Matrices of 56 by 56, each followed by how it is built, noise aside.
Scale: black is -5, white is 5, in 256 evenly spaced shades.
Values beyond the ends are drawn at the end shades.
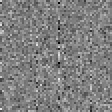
uneven columns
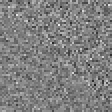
upper triangular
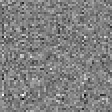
low rank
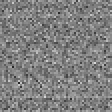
repeating columns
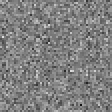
low rank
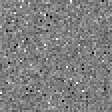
sparse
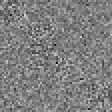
block diagonal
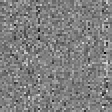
uneven columns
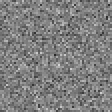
repeating columns
